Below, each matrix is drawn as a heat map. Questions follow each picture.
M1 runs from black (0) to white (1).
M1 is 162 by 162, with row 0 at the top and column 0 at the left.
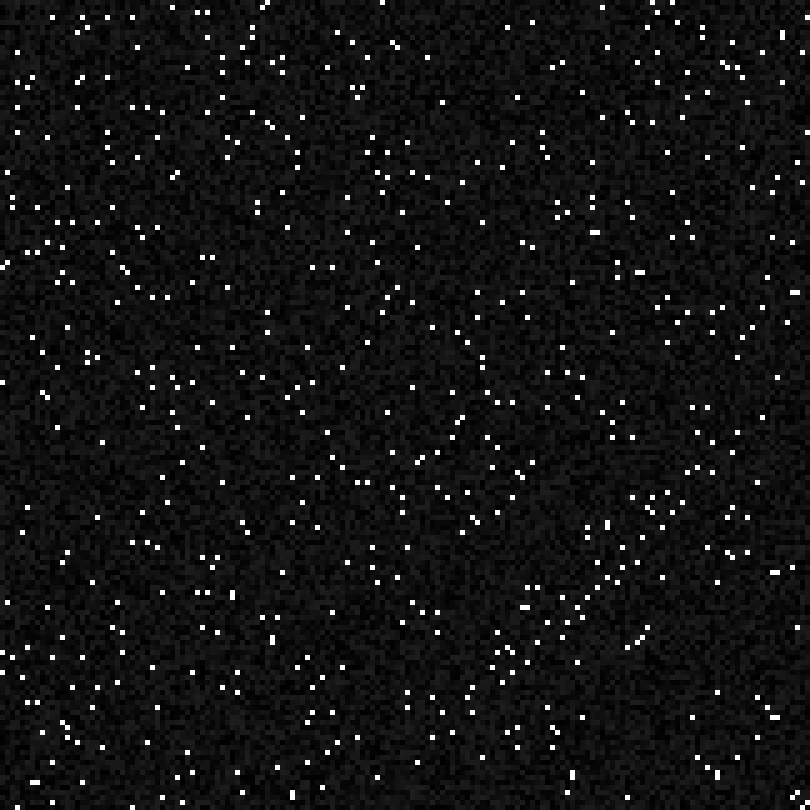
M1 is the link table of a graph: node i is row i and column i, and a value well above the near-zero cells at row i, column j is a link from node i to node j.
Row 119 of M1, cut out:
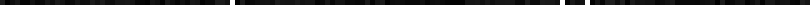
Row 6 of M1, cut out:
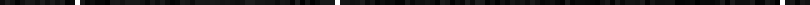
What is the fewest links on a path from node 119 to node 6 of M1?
6
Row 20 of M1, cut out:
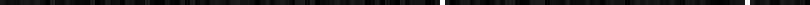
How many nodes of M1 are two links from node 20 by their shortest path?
3
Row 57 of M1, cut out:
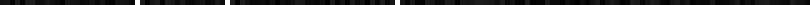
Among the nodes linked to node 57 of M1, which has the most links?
node 27
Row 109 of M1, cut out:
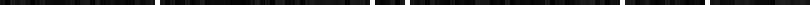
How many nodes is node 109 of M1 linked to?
5
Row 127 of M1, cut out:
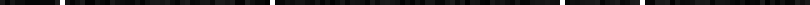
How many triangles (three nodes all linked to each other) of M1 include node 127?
3
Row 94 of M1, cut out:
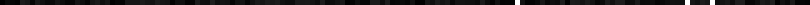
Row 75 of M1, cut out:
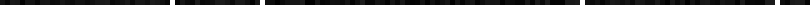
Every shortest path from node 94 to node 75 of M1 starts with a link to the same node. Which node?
node 137
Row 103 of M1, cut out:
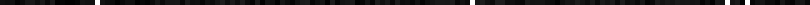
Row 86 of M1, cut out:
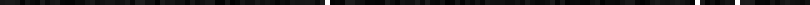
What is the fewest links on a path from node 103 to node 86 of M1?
4
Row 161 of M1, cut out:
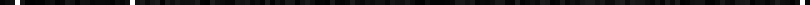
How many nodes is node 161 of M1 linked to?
3
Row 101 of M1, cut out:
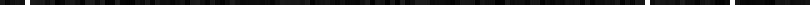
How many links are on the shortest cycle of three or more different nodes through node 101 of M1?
3
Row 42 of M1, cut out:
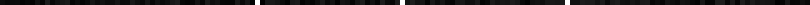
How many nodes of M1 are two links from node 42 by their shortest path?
6
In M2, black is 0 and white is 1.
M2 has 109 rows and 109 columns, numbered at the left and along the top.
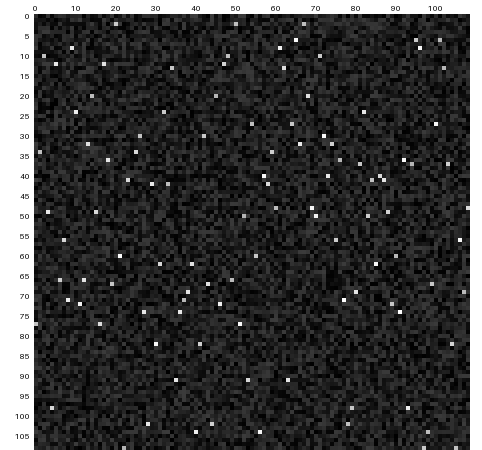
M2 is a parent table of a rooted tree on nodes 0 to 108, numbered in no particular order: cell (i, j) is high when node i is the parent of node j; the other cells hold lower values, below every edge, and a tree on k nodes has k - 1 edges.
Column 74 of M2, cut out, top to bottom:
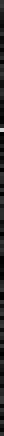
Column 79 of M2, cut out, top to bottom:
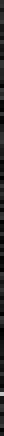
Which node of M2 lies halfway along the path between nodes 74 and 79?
82
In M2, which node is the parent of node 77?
71
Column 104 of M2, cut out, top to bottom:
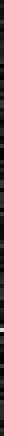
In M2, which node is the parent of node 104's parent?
24
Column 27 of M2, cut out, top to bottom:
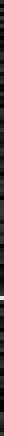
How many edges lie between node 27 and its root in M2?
3
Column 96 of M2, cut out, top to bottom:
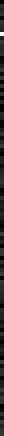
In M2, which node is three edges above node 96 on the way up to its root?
10
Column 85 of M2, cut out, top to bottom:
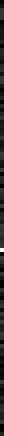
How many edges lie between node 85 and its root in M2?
4
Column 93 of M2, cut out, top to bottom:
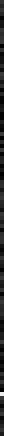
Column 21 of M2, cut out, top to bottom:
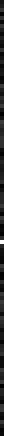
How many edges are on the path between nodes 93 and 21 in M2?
8
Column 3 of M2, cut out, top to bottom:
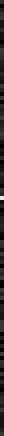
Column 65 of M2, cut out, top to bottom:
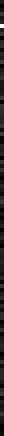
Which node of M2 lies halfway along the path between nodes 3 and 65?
66
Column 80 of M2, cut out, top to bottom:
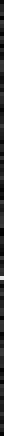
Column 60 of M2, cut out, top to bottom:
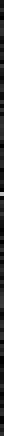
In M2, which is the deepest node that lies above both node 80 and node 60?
48
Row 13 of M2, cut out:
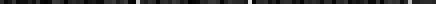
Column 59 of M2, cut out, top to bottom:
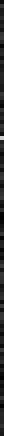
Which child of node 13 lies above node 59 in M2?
34
